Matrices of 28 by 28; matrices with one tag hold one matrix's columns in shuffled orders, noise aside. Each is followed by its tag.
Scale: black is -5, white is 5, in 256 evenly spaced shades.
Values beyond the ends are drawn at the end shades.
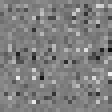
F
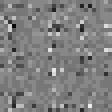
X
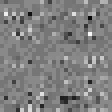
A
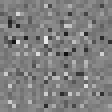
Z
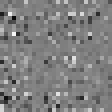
A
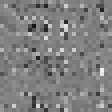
X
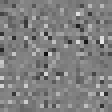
Z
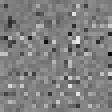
Z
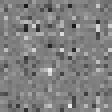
X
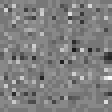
F
